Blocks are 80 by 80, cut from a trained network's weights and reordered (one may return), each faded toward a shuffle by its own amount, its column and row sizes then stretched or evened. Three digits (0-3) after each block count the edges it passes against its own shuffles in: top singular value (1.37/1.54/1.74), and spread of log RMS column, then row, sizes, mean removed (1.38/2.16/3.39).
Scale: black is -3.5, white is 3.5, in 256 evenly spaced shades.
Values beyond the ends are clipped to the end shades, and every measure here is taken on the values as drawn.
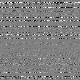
2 0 3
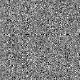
0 2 1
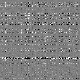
2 2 3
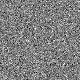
0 0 1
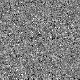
1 1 1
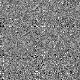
2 1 1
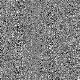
1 2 0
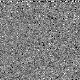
1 1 1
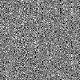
3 2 0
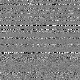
3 0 3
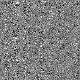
0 2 1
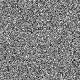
2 0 0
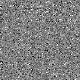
1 1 1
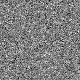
1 0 0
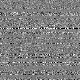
2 0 3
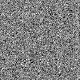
0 0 1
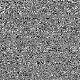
2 0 2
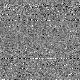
1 0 2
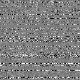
1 0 3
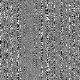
0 3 0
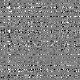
1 2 3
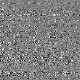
0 1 3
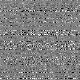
0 1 3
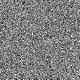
1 0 0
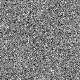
0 1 0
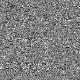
0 1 2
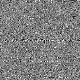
1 0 2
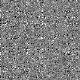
1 2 2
